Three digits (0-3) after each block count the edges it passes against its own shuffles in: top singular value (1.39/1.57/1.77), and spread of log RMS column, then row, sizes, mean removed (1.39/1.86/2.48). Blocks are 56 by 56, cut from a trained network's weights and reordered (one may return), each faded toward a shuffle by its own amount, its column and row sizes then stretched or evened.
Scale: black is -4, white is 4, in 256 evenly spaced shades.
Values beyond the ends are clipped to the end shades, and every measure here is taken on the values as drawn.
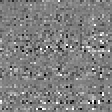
0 2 3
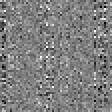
3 3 0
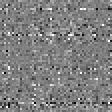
0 2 3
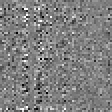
1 3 2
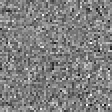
1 1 1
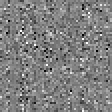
0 3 1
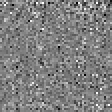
2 2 2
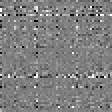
3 2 3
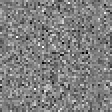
0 3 0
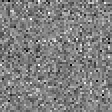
1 1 1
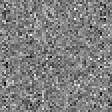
0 2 0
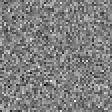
2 0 0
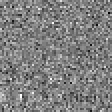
2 0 1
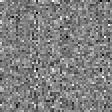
3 2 0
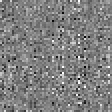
2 3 2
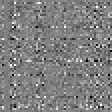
1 3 3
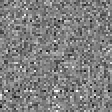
1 1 2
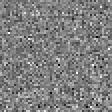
0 1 1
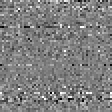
0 1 3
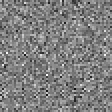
3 2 0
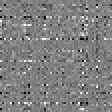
3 2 3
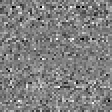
1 0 3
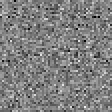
2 0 2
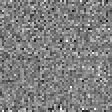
0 0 2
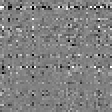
3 2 3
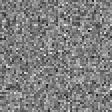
1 0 0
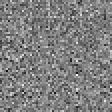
2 2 0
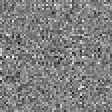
0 1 2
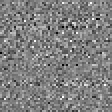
3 0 3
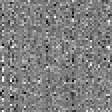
2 3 1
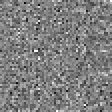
0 2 1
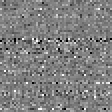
0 0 3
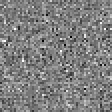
0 1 1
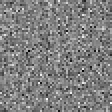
0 2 1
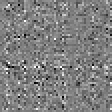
0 3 2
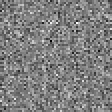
2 1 0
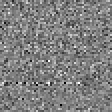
1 0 2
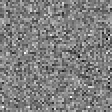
1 0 0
